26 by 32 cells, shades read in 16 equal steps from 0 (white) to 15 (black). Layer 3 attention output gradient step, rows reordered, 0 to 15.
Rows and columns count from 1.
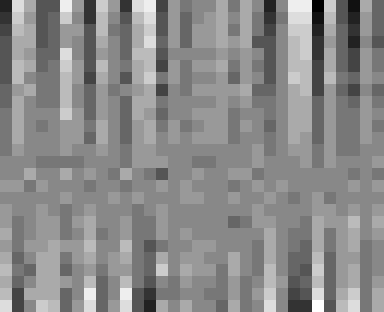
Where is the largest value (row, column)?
1, 27
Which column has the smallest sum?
6
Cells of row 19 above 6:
18
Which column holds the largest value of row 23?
26
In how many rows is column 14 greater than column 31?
13
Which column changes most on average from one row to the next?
14
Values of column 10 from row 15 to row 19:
8 7 6 7 7
